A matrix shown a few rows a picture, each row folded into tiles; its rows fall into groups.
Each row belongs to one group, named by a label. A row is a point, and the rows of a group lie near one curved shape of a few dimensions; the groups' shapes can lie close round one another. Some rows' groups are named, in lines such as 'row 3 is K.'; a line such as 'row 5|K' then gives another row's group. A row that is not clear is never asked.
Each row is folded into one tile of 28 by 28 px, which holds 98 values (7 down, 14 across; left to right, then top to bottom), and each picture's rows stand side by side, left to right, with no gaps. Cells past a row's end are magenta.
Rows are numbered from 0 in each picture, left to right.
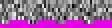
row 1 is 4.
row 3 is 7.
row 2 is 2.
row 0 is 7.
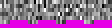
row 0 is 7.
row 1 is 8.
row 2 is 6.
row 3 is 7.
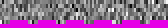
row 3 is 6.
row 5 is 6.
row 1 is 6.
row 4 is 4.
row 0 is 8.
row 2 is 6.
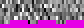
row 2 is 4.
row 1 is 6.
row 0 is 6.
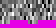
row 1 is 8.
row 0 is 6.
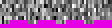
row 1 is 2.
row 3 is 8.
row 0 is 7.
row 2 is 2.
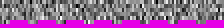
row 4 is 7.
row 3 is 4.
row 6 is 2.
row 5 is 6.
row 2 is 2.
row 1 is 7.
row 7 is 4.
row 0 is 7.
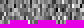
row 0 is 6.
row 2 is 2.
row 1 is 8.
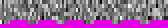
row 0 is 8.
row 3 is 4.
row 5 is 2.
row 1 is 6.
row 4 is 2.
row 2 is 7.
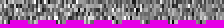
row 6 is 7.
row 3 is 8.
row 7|7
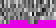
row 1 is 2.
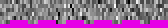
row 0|2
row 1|6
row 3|7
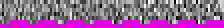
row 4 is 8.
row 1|4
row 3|2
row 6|8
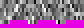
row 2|8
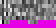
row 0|8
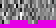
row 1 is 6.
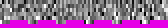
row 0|7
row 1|2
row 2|8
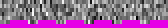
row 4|7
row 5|7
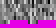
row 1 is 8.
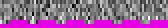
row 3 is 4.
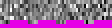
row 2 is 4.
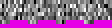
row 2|6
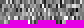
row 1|4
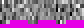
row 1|2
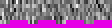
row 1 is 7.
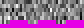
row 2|7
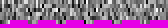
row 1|6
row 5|7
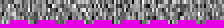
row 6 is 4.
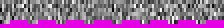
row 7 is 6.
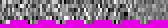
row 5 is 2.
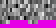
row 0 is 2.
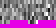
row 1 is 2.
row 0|7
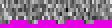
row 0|7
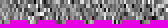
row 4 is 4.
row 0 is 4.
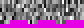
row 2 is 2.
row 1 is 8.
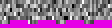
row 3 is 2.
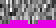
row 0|2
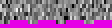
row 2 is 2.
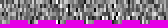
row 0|7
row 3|7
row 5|7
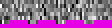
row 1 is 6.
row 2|8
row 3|7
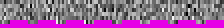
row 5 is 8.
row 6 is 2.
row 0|2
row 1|4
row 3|8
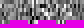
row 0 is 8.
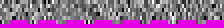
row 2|8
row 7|7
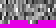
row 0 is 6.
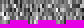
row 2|2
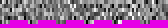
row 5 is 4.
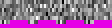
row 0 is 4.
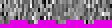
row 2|2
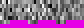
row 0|7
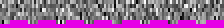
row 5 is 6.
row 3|7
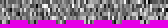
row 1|6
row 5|7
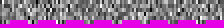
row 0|7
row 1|7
